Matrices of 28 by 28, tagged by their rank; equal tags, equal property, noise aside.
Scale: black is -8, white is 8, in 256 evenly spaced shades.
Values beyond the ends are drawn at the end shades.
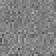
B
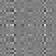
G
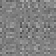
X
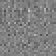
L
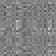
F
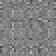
L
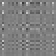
G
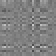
G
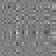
X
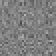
L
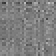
F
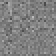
B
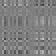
G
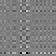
G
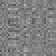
F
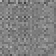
L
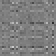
G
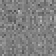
B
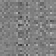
X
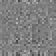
B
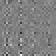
X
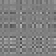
G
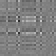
G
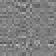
L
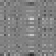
X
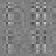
G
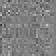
L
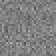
B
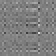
G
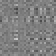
X
